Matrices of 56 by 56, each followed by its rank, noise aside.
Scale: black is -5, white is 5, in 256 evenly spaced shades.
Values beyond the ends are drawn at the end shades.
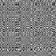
four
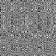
five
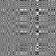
two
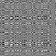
three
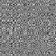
five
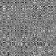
four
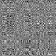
five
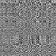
five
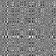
two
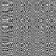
two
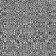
four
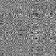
four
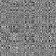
three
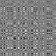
two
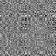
three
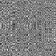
five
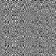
five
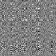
five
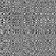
three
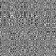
five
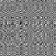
three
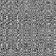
five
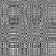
two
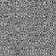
five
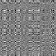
two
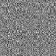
five
